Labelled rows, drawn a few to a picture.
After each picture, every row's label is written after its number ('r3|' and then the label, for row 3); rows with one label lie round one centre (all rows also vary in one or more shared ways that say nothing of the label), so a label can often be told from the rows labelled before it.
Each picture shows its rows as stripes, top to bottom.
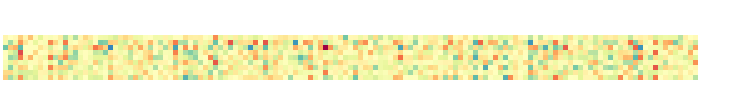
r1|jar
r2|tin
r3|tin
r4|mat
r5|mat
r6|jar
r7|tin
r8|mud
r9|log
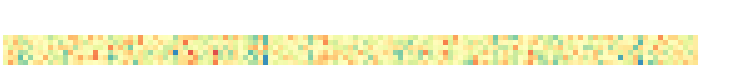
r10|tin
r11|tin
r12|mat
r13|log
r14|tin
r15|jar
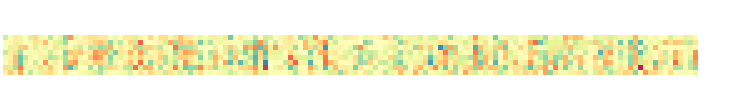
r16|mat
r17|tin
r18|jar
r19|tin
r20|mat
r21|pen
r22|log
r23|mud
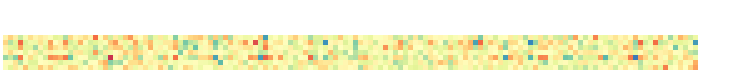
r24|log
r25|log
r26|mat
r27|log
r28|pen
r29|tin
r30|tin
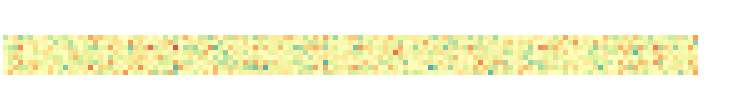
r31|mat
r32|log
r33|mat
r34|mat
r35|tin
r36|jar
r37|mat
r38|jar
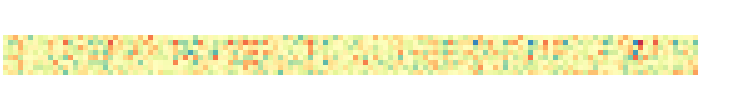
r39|mat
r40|log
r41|log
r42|mud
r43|jar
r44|jar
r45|jar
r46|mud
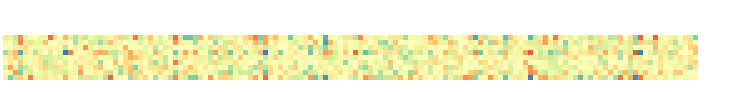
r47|log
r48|jar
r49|jar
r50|mud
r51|tin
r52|jar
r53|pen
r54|mud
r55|pen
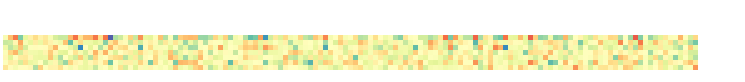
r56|tin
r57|log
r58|jar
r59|log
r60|log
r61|mud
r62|mud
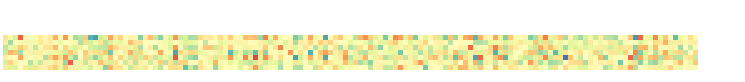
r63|jar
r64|tin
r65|pen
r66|tin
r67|jar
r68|mud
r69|mud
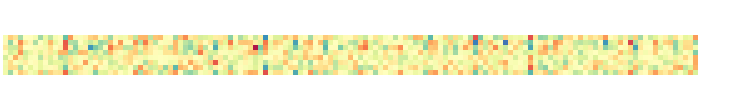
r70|mud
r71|tin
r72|mud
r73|log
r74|jar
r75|jar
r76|mud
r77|tin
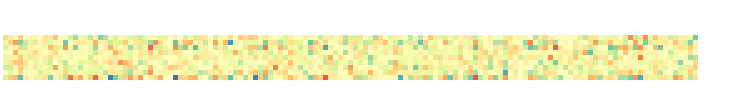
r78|log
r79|log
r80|mat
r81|mat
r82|log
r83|jar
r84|jar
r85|mat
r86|tin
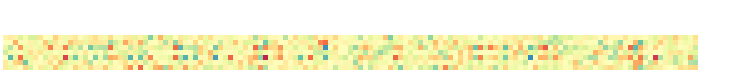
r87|pen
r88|tin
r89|pen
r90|pen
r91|mat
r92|log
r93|tin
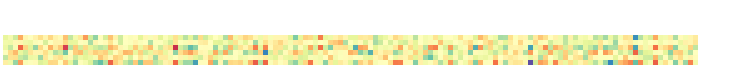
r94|tin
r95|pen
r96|tin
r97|log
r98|mat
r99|mat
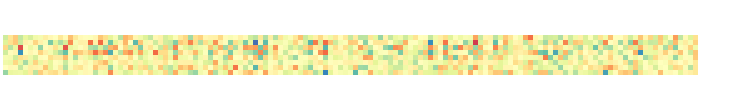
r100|pen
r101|mat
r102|jar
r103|tin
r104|jar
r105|jar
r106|pen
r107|pen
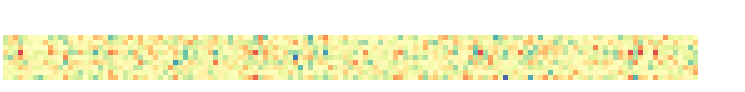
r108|tin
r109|pen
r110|log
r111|log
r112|tin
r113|log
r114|jar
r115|mud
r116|mud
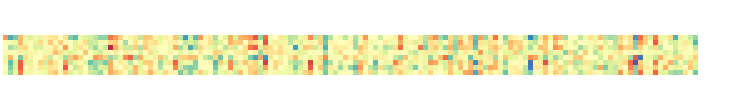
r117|log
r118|log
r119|mud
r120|jar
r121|tin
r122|tin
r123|tin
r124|log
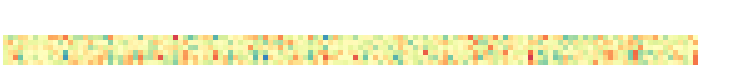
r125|pen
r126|mud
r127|pen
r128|jar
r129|pen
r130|tin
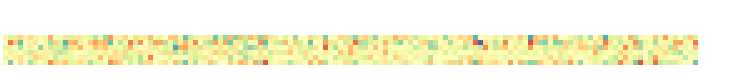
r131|tin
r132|mud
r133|mat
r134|log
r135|mat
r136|log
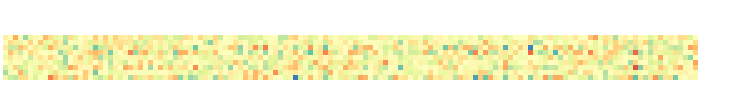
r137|log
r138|jar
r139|jar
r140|jar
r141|log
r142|mat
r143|tin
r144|jar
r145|tin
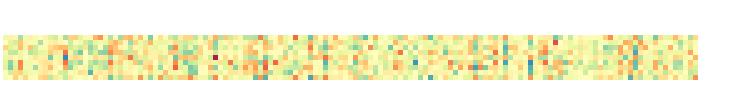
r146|pen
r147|mat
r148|pen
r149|mud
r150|jar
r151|jar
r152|tin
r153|log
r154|pen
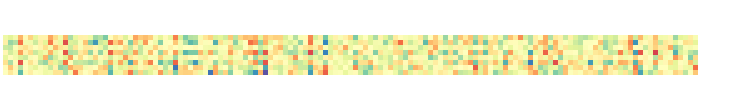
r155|tin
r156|mud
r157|tin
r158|log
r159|pen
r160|mat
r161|mud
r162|tin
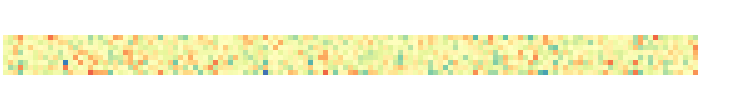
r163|log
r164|pen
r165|jar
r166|tin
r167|tin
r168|log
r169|mat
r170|mat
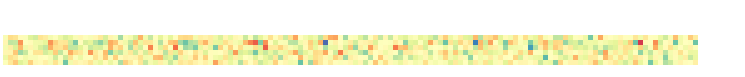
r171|pen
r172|log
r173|mat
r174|mat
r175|log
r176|jar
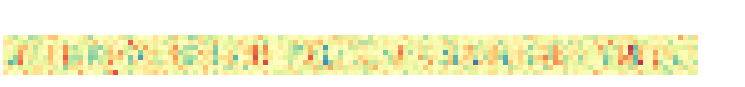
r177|mud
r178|log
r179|mud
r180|mud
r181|mud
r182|log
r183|mat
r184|log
